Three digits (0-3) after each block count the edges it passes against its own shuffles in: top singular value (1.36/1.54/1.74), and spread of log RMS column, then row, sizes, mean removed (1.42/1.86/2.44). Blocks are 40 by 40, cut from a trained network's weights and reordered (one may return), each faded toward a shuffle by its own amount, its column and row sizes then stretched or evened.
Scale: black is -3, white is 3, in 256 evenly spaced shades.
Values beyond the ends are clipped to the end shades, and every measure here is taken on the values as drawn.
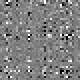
1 3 3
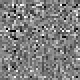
0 1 2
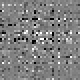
0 3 3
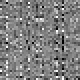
3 3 1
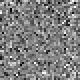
0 1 1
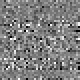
1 1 3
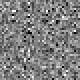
1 2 1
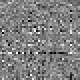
1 2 2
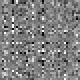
3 3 2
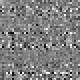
0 1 3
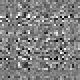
3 2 3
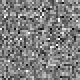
0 0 1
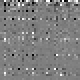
2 2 3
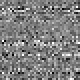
3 0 3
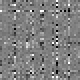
2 3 1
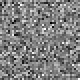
1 0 1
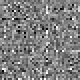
1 1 2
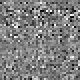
1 1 3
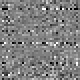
1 2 3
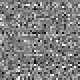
1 2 2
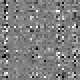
0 3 2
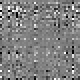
3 3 3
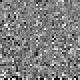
1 2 2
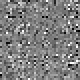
1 3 2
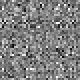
3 1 2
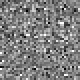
1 1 2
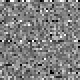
0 0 2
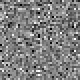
0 1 1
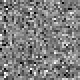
1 2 0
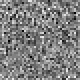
1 0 0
